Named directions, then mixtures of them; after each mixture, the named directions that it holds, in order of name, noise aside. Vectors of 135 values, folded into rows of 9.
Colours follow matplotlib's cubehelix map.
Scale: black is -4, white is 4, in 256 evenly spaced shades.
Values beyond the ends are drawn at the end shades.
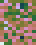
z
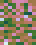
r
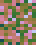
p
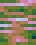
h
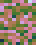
h, p.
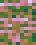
h, p, z.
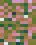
p, r.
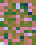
r, z.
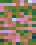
h, p.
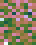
r.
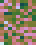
z.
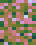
h, p, r.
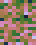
h, p, r.
